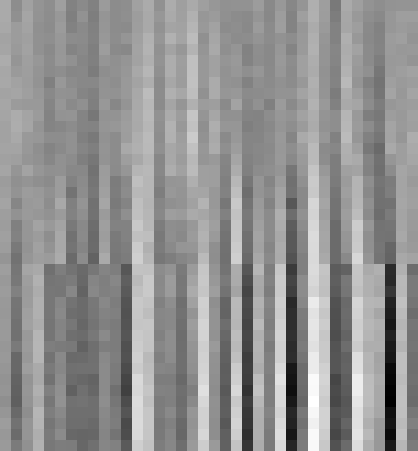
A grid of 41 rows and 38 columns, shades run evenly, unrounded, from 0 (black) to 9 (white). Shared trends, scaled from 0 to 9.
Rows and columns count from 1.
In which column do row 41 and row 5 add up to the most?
29
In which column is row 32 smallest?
36
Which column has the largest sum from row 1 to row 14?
18
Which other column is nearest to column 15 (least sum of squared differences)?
11
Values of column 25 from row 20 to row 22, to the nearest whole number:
5 5 5
